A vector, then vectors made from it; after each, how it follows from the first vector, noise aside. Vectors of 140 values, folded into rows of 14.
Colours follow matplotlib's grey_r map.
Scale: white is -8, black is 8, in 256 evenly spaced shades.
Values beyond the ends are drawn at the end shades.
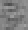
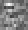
negated, scaled up.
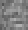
reversed, negated.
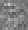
negated.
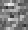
negated, scaled up.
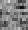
wrapped around, scaled up.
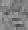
reversed.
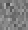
sign-scrambled.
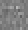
wrapped around, negated, partly zeroed.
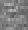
negated.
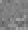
wrapped around, negated, partly zeroed.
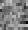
wrapped around, scaled up.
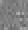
wrapped around, negated, partly zeroed.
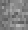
reversed, negated.
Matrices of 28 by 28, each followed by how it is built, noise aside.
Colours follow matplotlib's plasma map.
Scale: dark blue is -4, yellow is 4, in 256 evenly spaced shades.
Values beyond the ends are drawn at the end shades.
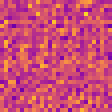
repeating columns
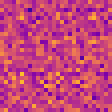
repeating columns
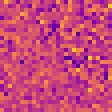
upper triangular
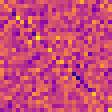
diagonal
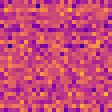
repeating columns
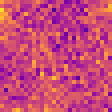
smooth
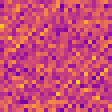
Hankel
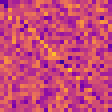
diagonal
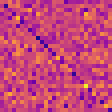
diagonal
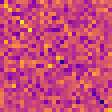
diagonal
